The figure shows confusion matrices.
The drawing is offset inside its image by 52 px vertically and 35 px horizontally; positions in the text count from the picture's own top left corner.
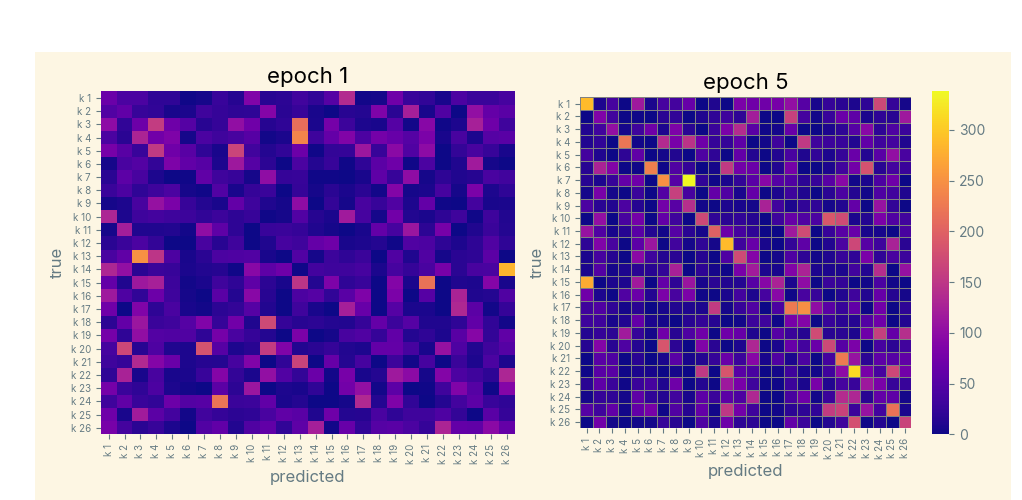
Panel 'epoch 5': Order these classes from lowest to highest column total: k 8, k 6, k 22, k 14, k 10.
k 6, k 10, k 8, k 14, k 22
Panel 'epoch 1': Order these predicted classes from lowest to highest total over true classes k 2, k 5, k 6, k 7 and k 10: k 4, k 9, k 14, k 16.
k 14, k 16, k 4, k 9
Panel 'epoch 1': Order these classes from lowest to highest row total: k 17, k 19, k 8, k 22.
k 8, k 17, k 19, k 22
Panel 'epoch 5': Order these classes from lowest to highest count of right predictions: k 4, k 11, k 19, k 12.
k 19, k 11, k 4, k 12
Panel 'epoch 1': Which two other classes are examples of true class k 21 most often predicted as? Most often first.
k 13, k 3
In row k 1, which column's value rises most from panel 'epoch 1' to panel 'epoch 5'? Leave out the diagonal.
k 24
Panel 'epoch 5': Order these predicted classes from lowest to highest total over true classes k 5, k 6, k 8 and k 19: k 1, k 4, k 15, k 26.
k 15, k 1, k 4, k 26
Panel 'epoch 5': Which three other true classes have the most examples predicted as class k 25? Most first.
k 22, k 12, k 5
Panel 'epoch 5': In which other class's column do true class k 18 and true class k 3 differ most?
k 13
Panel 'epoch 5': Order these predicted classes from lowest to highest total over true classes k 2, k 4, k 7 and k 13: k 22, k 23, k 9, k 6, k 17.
k 6, k 22, k 23, k 17, k 9
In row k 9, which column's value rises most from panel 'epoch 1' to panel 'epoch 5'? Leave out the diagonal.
k 15
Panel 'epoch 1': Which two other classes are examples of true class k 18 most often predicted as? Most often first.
k 11, k 3
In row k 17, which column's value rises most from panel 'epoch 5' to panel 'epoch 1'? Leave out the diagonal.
k 23
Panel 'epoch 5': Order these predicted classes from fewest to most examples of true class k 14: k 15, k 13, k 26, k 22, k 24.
k 15, k 22, k 13, k 26, k 24
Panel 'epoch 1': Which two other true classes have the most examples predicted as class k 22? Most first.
k 26, k 20
